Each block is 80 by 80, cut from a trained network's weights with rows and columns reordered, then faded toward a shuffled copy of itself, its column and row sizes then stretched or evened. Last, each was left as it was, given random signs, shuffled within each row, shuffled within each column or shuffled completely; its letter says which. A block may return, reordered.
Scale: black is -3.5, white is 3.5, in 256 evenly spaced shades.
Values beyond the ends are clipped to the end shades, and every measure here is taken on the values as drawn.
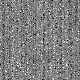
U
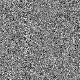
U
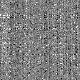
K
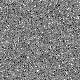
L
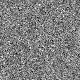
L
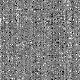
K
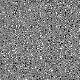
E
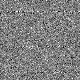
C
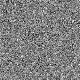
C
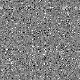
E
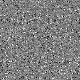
C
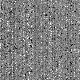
U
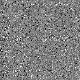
E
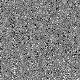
U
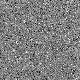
L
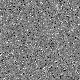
L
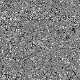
E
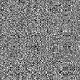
K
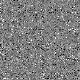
E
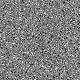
L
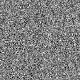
C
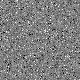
L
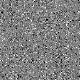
E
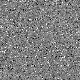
C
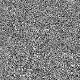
E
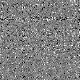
E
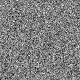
L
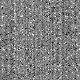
K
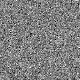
U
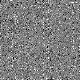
E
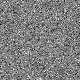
L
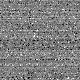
C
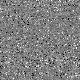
C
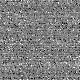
C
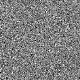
U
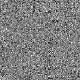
K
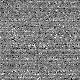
C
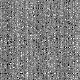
K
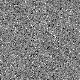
U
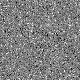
L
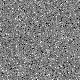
L
